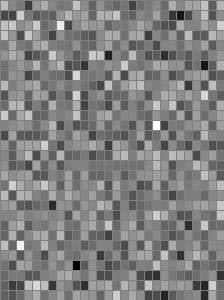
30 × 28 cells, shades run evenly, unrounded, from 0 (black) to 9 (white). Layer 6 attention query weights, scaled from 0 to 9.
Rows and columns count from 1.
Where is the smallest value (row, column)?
27, 10
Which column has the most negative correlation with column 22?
11
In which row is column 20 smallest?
28
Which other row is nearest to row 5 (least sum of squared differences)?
1
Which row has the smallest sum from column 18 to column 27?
6
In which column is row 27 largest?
20
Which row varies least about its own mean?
5
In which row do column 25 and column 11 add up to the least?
29
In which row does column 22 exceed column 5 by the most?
16
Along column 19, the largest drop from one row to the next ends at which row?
30
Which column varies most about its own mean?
26
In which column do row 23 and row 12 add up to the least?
24
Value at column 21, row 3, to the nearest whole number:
3
